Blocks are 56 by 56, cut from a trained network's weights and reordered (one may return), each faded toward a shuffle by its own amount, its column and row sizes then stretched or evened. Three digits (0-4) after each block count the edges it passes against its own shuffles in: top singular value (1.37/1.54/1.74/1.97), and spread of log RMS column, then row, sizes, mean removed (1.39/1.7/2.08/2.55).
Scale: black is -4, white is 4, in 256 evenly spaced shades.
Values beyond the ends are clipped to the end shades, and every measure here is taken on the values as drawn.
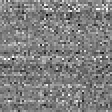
2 2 3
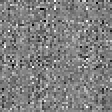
0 3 3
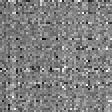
1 0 4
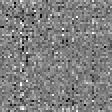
0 3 0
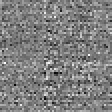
2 3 1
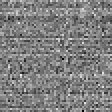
3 2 0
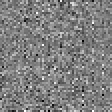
0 3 2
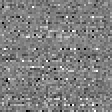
0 1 4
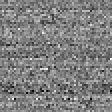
2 1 3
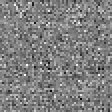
0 2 0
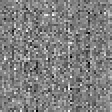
1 3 1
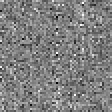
1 3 0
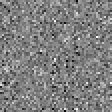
0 3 2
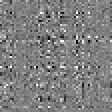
4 4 4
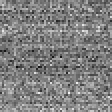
3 0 2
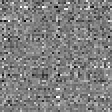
2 2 4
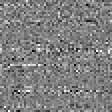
3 1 4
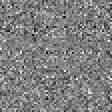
2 2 3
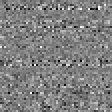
1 0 4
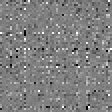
0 4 3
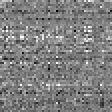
3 3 4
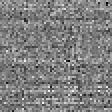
2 2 2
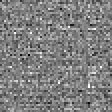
1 2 1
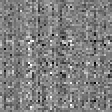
2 3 3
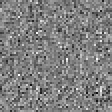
1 3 1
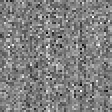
0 2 1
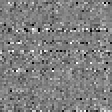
0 0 4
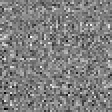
2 2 3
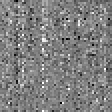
1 3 2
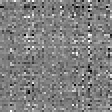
2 4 2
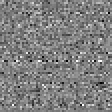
2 0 4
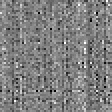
3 3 3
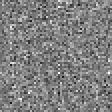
1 2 0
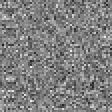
2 1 1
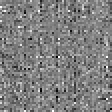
1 3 3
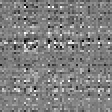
3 4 4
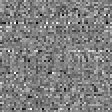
2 1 4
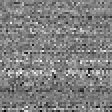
3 0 4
